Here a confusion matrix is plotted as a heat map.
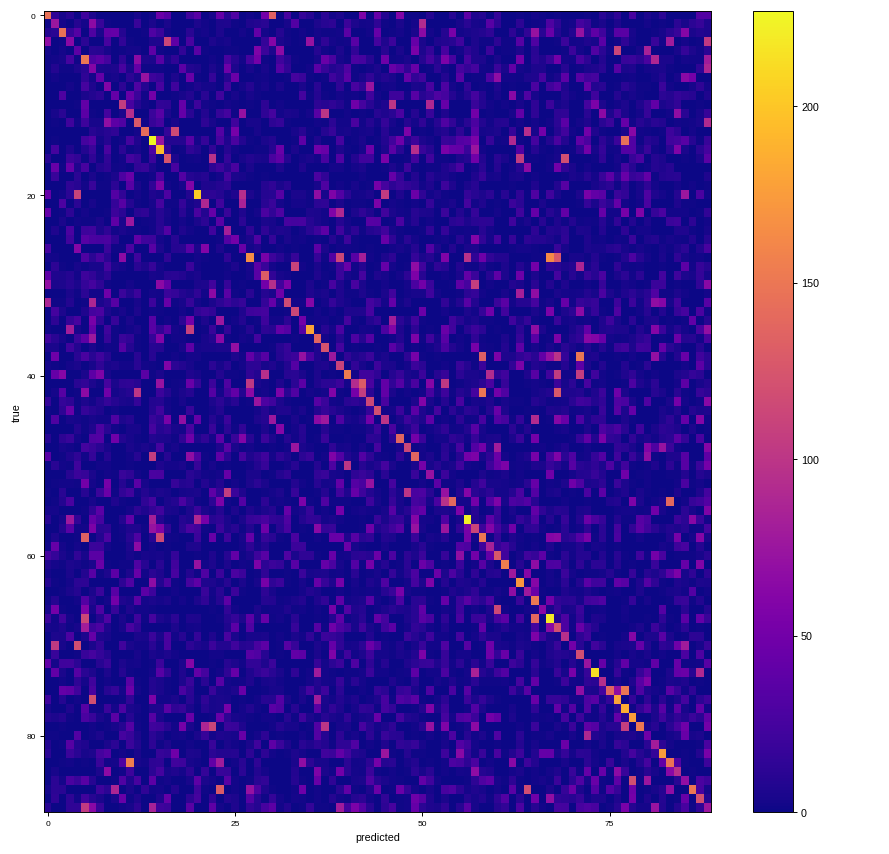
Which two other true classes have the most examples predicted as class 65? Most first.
67, 45
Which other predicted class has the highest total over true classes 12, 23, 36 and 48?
88
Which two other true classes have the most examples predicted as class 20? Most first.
56, 61
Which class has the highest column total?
65
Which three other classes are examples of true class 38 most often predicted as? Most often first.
71, 58, 68
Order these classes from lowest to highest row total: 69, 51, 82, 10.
51, 69, 10, 82
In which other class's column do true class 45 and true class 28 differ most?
33
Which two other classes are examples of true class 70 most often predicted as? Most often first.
4, 1
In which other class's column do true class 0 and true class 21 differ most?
30
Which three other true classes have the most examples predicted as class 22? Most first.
79, 16, 31
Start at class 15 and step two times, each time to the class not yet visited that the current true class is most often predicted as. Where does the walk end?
14
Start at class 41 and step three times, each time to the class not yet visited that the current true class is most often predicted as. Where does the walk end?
5
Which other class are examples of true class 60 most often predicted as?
55
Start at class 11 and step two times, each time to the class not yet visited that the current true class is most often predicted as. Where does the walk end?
25
